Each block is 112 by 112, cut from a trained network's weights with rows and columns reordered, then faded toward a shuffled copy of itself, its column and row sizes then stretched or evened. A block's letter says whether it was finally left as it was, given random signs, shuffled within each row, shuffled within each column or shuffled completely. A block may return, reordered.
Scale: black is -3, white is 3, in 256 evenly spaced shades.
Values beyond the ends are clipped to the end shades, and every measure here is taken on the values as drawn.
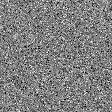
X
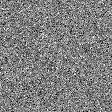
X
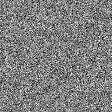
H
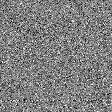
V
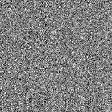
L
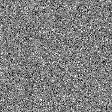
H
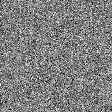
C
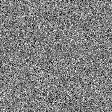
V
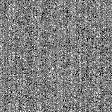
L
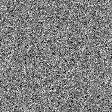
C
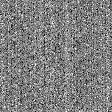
C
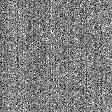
C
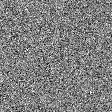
X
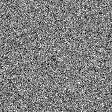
X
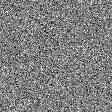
X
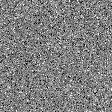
X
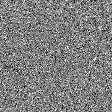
C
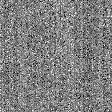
C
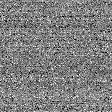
V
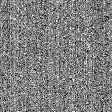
L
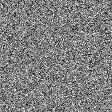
C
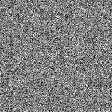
L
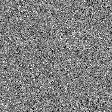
H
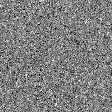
X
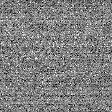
L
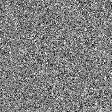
H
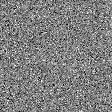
X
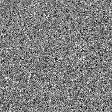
H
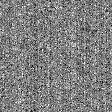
C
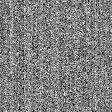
C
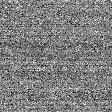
V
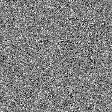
H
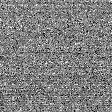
V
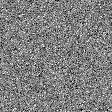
X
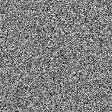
C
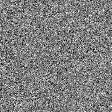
H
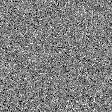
V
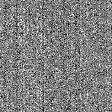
L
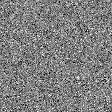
V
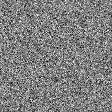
V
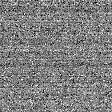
V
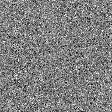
C
